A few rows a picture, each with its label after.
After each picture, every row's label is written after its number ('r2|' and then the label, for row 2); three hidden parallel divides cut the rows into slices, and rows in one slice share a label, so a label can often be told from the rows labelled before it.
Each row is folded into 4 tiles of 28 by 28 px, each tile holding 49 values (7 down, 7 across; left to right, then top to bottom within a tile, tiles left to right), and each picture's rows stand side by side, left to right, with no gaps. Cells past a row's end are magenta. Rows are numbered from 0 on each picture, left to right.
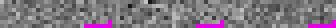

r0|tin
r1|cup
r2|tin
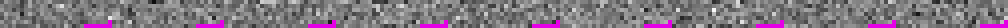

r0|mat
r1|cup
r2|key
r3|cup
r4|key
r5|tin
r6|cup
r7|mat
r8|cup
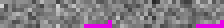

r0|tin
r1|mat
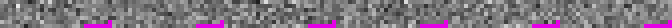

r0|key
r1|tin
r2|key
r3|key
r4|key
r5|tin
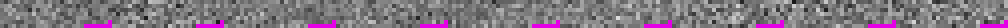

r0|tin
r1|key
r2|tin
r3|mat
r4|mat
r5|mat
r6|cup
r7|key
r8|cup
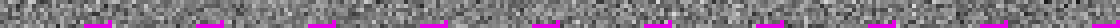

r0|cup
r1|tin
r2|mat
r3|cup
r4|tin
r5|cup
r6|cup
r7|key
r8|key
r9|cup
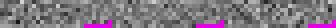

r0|key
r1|tin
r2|cup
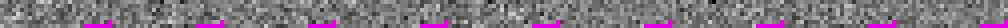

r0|key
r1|cup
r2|mat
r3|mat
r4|cup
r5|mat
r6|cup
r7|cup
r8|mat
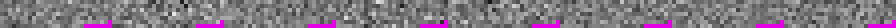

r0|tin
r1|cup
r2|tin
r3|key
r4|cup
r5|tin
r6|mat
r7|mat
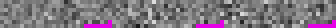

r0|tin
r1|key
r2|key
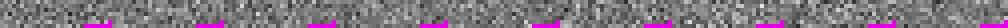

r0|mat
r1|tin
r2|tin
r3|mat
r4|tin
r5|key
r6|cup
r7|cup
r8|mat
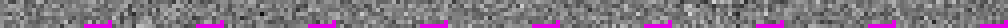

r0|tin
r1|cup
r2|mat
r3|mat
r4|tin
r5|mat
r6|key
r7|mat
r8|tin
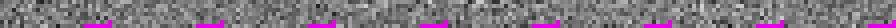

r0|cup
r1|mat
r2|tin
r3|tin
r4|cup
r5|mat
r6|cup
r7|mat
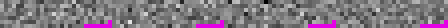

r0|cup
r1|cup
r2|cup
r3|mat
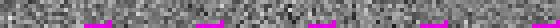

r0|key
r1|mat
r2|key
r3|cup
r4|mat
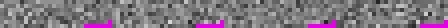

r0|tin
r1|cup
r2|mat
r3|cup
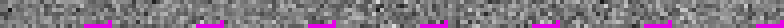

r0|mat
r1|mat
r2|mat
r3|key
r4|cup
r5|cup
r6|tin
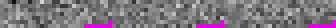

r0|key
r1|mat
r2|mat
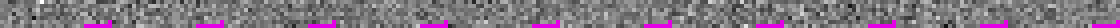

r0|key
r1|cup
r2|tin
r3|mat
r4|mat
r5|tin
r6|key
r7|key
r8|cup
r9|mat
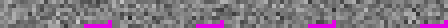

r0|tin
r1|mat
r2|tin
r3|mat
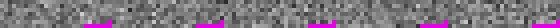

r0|tin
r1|tin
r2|mat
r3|tin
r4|cup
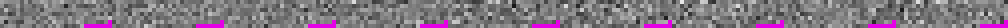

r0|tin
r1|mat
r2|tin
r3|mat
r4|key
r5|cup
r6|cup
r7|mat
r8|key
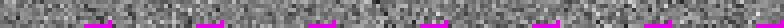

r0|mat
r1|cup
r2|tin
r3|cup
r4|mat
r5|key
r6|key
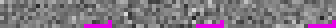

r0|tin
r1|cup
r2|tin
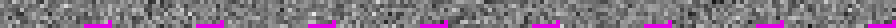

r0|cup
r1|cup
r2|tin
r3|key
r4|cup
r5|mat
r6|cup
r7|key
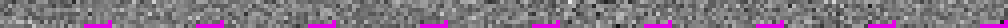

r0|tin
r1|tin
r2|mat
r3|mat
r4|mat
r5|cup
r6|mat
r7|tin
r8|tin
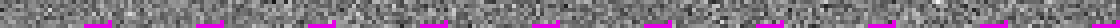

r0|tin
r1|tin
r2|cup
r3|key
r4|cup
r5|tin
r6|cup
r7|key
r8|key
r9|key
